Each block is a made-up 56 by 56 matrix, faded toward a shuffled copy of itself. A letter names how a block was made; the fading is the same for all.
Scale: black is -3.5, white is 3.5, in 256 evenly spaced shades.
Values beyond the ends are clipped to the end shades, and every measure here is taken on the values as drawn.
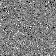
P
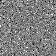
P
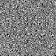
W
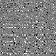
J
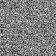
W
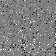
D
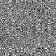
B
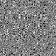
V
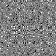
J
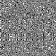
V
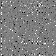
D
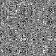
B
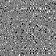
J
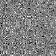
V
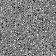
P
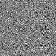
W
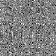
B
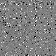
D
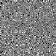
J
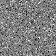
P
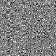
B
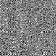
V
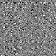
B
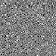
V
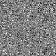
V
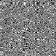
V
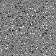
D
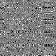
J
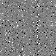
D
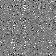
D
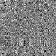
W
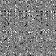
J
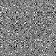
B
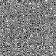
V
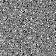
P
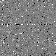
D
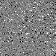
D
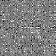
J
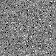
P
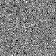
W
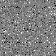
D
